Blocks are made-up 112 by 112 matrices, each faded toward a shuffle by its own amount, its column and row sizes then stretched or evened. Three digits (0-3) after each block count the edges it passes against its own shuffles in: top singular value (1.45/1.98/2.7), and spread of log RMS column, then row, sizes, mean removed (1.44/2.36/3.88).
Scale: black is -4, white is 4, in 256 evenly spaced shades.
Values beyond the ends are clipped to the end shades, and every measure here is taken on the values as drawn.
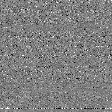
1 0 2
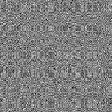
3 0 0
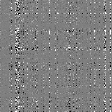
2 3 2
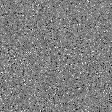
0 0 0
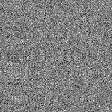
2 0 0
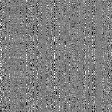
2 3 0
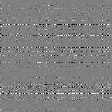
3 1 3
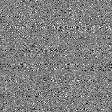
2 0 2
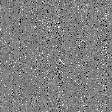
1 2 0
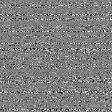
1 0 3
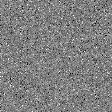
0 1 0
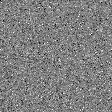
0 0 0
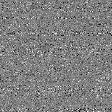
1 0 2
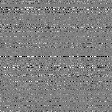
1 1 3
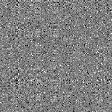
2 1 1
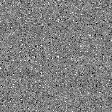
0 1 1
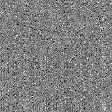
2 1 0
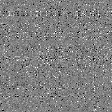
2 1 2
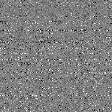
1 1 2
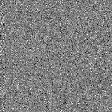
1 1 0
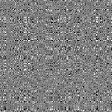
3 2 2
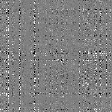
2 3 2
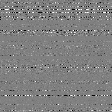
1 0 3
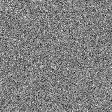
0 0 0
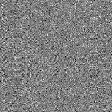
2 1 0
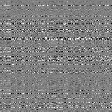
3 0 3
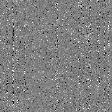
0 2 0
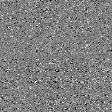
1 1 2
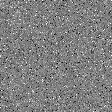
0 0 0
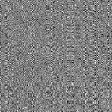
3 2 1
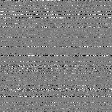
1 0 3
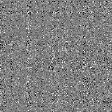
0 2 2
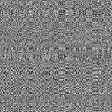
3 1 2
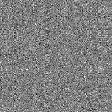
2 1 0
